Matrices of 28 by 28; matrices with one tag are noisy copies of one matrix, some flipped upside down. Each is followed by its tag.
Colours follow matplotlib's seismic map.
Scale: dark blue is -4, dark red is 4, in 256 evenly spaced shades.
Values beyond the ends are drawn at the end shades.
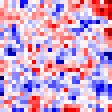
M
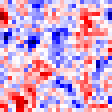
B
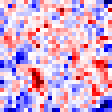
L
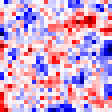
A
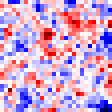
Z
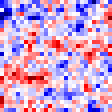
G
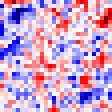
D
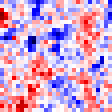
B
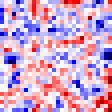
M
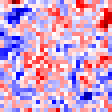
D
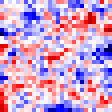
A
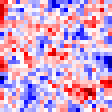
A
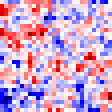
G
